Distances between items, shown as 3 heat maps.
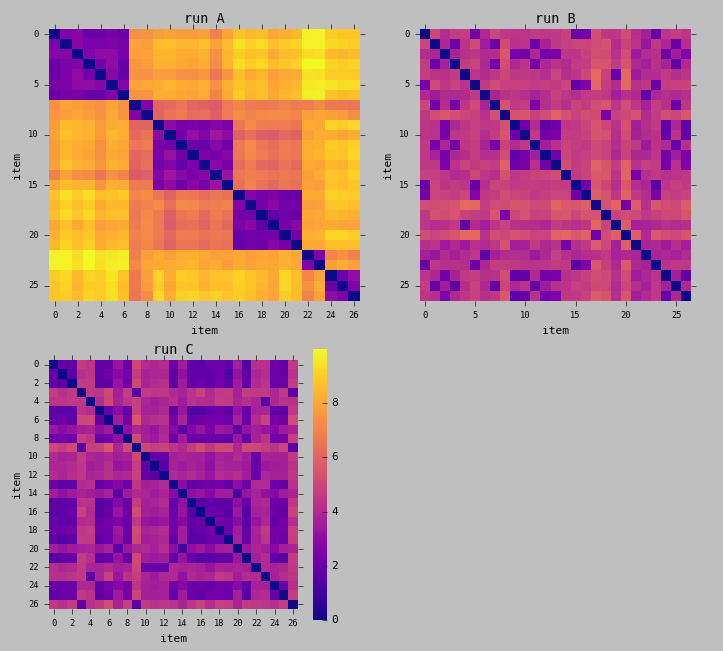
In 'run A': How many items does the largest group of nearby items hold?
7
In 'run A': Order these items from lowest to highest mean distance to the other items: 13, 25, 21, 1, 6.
13, 21, 6, 1, 25
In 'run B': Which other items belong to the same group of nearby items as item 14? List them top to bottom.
21
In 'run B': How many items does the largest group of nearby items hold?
7
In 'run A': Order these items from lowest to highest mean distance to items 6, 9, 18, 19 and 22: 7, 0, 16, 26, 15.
16, 15, 7, 0, 26
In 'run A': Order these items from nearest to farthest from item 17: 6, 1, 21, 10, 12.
21, 10, 12, 6, 1
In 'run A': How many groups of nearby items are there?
6
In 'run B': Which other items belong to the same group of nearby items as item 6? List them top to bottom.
22
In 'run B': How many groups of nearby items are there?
8
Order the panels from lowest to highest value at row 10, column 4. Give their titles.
run C, run B, run A
